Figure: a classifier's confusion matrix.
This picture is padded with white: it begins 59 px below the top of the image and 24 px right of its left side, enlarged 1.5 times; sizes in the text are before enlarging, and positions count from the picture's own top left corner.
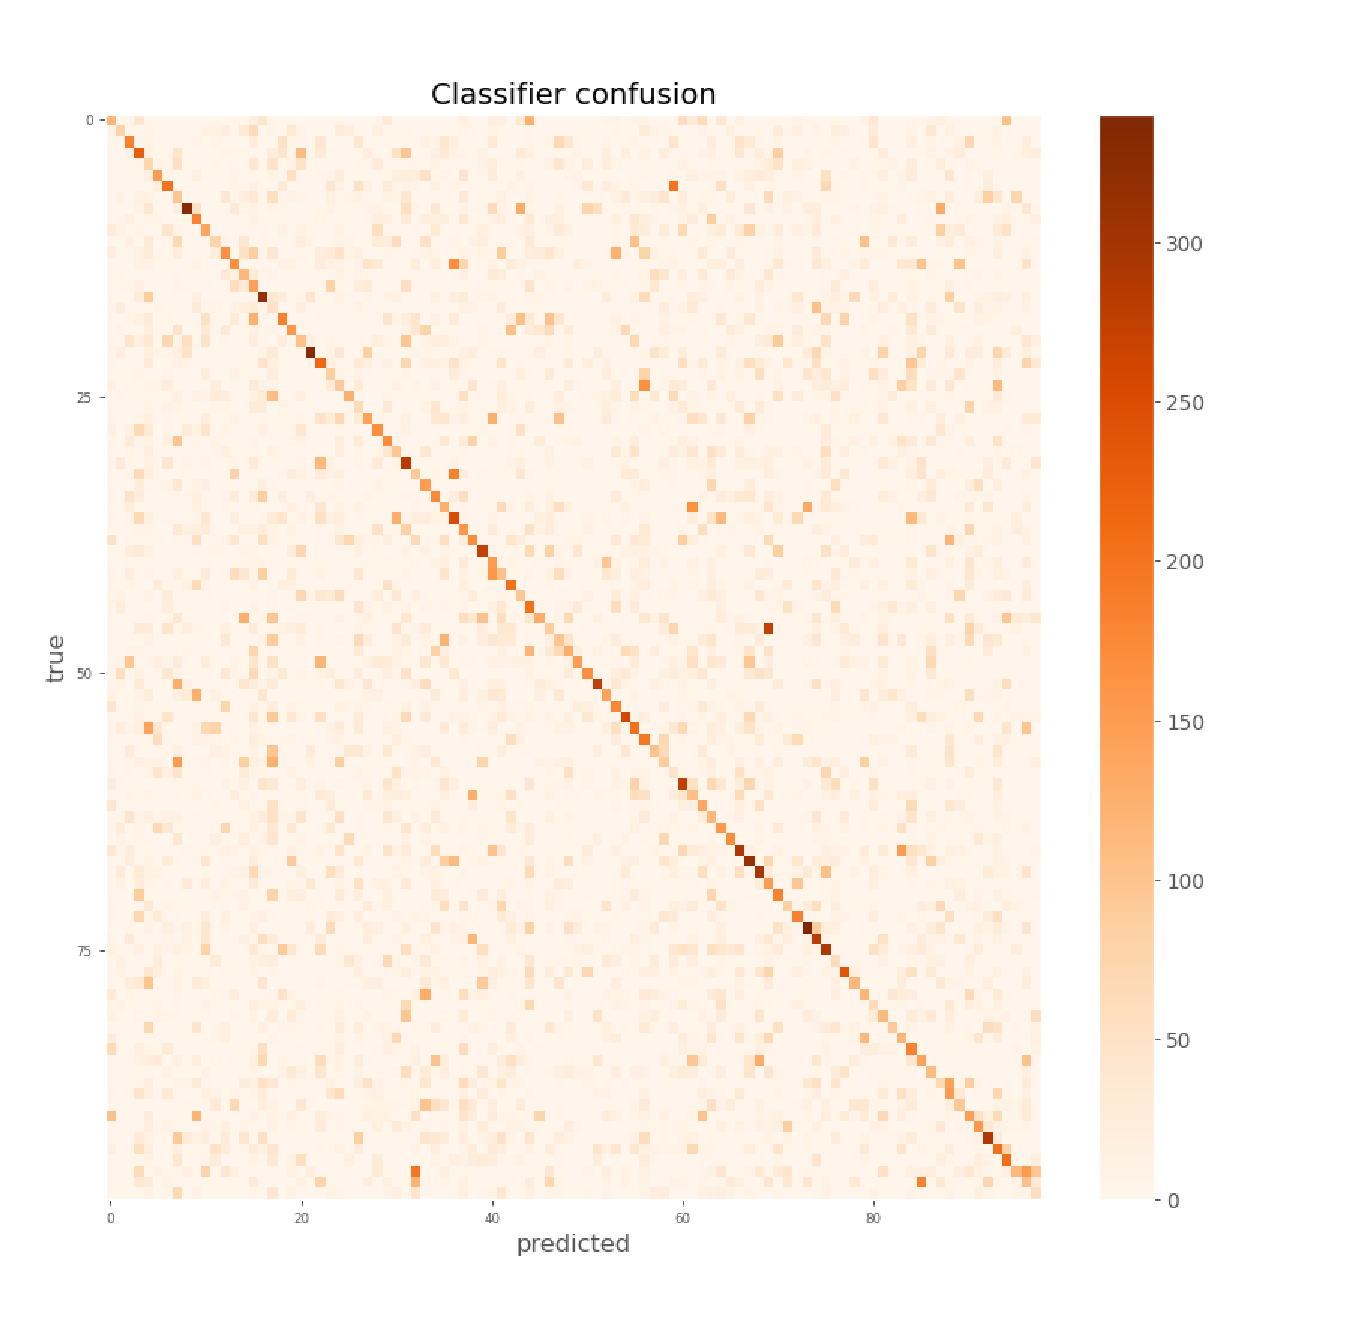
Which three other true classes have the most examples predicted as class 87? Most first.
8, 10, 71
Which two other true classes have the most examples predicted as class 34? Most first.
85, 48
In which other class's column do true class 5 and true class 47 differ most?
35
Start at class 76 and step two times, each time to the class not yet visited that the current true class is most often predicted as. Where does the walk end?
7
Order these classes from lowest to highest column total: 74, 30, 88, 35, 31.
30, 35, 88, 74, 31
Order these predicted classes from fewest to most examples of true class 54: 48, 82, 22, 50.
82, 48, 50, 22
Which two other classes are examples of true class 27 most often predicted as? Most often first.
40, 47
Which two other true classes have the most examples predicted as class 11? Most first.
55, 93
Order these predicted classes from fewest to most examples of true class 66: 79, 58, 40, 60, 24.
58, 79, 24, 60, 40
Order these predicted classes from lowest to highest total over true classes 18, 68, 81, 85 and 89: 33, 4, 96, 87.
87, 4, 33, 96
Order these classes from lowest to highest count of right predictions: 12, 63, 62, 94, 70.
63, 62, 12, 70, 94
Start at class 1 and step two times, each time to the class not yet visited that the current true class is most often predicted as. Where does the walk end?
23
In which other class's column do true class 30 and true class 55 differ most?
4
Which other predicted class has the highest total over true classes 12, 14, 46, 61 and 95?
69
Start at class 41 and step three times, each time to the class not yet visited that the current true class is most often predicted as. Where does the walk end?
9
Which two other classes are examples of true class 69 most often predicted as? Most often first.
72, 26
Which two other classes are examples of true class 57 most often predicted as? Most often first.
17, 58
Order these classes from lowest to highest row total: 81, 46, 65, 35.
65, 81, 35, 46
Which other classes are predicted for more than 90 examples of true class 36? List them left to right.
30, 64, 84
